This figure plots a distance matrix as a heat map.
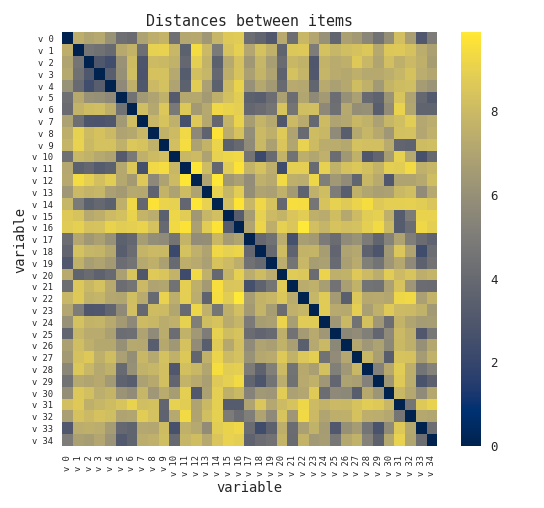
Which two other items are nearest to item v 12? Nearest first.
v 30, v 27
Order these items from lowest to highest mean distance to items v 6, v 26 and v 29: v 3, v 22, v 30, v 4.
v 30, v 22, v 4, v 3
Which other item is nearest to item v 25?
v 33
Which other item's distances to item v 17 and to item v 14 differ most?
v 21
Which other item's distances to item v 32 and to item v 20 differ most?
v 11
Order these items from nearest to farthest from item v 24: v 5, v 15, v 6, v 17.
v 17, v 6, v 5, v 15
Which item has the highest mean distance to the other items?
v 16
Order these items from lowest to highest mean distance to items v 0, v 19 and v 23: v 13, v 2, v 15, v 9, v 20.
v 2, v 20, v 13, v 9, v 15
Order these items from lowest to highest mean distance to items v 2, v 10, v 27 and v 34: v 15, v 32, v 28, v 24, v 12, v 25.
v 25, v 28, v 24, v 12, v 32, v 15
